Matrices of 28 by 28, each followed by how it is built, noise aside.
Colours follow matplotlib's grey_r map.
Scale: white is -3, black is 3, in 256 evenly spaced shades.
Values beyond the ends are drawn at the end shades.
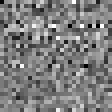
uneven rows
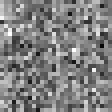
blocks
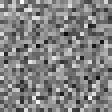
repeating columns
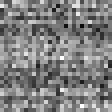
blocks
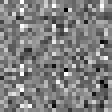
uneven columns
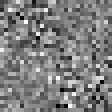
block diagonal
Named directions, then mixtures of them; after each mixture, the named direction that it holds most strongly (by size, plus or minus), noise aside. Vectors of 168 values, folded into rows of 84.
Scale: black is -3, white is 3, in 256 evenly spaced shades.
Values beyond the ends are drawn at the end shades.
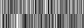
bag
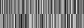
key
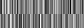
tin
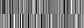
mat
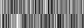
bag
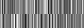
bag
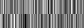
bag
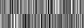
bag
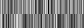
bag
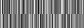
key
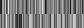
tin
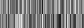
key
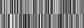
tin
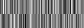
tin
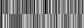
bag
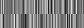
key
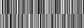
tin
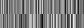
key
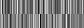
tin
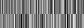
key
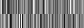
tin
